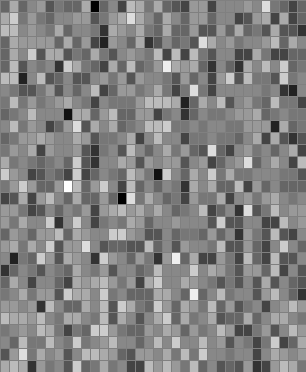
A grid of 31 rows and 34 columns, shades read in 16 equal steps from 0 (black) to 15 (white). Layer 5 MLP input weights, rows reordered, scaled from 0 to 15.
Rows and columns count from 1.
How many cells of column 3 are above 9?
8
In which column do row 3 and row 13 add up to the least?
34
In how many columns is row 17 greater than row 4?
15
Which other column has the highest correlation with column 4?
29
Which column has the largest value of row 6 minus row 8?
32
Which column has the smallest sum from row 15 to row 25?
27
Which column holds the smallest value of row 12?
33
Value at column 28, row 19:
8
